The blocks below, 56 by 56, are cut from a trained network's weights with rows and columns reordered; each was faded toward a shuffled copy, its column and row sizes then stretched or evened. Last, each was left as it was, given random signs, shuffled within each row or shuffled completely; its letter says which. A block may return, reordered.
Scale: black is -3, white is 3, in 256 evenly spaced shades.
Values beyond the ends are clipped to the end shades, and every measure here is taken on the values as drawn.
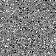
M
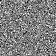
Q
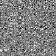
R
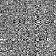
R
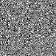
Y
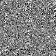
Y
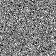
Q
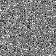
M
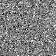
M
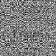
R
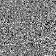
Y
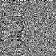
R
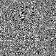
Y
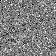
Q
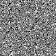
Y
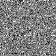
M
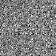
Y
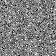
Q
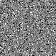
Q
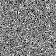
Q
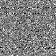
M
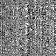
R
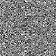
R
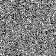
Q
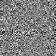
R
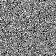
Q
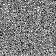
Q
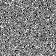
Q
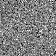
Q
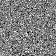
Q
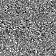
M
